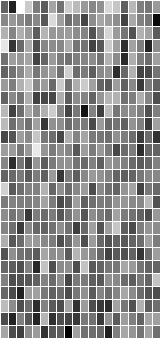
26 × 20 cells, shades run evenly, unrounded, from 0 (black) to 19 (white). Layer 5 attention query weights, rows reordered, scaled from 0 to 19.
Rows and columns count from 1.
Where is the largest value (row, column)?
1, 3
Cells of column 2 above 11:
3
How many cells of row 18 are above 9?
9
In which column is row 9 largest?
7
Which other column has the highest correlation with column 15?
18
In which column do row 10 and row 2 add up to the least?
6
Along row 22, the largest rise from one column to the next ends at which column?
20
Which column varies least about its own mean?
12
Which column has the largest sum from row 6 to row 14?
5
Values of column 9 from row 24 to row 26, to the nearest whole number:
12 5 0
